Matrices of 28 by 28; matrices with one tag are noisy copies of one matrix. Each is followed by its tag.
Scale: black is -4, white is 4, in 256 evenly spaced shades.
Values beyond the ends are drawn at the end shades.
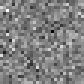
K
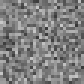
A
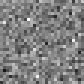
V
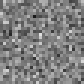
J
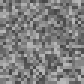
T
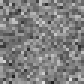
A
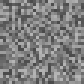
T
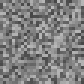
J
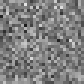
A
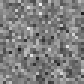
T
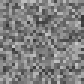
V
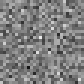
J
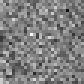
A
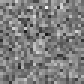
A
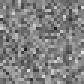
K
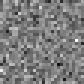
J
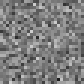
J
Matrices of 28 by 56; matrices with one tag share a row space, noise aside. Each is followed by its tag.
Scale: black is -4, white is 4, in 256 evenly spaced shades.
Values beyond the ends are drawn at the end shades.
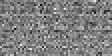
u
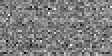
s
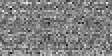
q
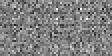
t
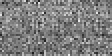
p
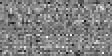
q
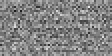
t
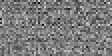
p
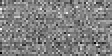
p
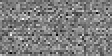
q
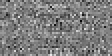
t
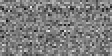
s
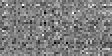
u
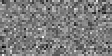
u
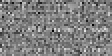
p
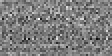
q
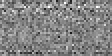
q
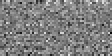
s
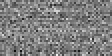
t
